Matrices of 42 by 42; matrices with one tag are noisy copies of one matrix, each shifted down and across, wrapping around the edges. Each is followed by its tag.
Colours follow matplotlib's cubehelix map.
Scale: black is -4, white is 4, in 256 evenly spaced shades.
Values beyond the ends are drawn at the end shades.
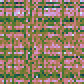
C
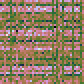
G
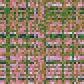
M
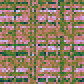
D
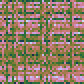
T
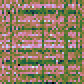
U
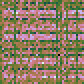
G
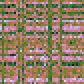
D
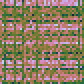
G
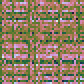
T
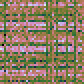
G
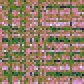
U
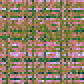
T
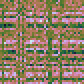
D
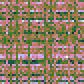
T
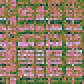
M
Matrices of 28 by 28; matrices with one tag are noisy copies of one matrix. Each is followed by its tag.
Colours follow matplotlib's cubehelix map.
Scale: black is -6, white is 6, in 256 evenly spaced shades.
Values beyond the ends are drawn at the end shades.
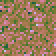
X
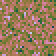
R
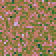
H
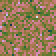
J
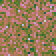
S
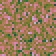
R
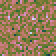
R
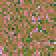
R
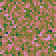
J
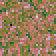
J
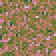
J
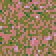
J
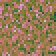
S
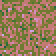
X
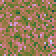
H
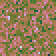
R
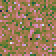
X
